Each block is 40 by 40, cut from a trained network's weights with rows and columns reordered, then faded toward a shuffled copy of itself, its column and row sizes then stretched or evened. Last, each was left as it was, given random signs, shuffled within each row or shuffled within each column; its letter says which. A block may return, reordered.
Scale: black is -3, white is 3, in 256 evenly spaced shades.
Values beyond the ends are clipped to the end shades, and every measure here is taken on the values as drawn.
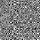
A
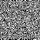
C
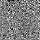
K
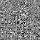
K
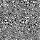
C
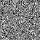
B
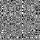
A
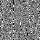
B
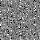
B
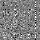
K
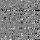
A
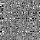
K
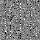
B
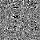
K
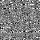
C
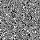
B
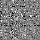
K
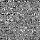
C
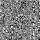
B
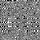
A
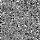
B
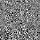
K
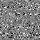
C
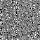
B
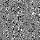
B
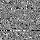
C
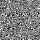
C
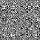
A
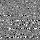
C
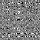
A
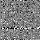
K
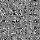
K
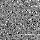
C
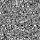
C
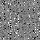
B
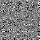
K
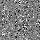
B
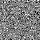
C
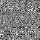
C
